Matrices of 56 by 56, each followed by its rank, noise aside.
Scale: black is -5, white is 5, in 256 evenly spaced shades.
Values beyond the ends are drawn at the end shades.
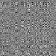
five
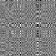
two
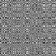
two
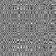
three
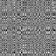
two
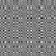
one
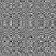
three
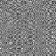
three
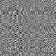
four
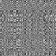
five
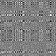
two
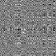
four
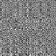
five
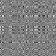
two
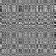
two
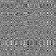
two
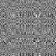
five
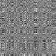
five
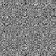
five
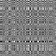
one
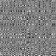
four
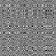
three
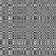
one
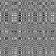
one
